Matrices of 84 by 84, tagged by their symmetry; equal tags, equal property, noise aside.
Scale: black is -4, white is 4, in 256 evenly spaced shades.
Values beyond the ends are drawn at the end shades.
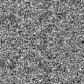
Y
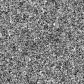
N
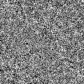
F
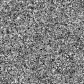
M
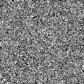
F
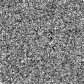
F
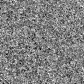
F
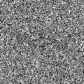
N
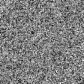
M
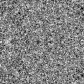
Y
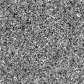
M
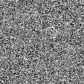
F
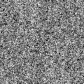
N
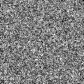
F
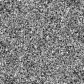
N
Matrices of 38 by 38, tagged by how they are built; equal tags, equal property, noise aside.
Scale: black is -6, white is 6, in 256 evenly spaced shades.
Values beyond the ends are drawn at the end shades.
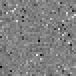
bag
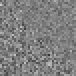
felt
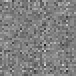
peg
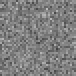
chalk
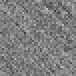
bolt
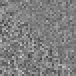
felt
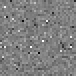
bag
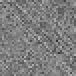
bolt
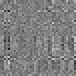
peg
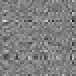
peg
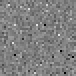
bag
